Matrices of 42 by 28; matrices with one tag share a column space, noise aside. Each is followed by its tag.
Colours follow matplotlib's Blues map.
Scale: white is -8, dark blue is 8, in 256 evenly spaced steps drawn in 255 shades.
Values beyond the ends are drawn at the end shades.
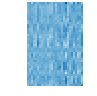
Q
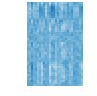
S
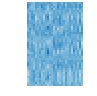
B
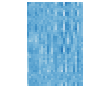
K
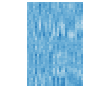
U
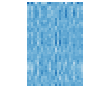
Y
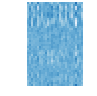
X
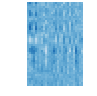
K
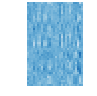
Q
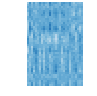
K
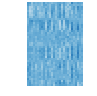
S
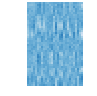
U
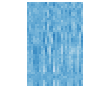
K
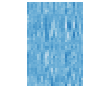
U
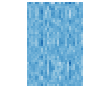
Y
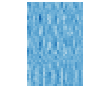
B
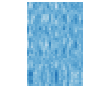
B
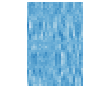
U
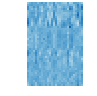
X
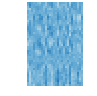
B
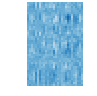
B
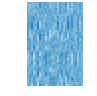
U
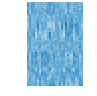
U
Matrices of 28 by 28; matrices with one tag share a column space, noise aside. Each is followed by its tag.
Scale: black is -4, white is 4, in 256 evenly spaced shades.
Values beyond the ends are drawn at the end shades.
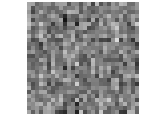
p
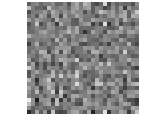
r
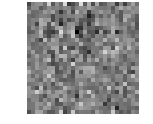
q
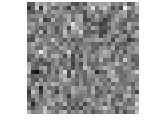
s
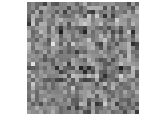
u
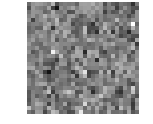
s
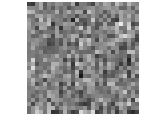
p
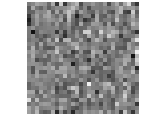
q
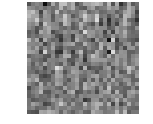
q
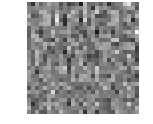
q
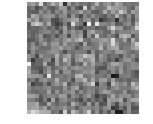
p
